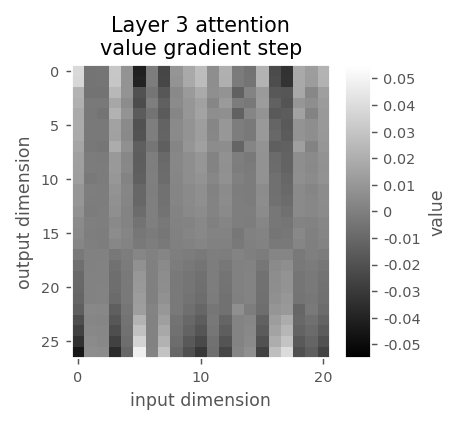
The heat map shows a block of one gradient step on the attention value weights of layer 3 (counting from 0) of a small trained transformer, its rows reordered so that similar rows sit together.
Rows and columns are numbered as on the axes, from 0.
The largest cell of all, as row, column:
26, 5
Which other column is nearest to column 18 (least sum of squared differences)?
9
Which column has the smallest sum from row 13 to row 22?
0
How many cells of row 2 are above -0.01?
16
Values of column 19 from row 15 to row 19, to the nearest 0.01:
0 0 0 0 0
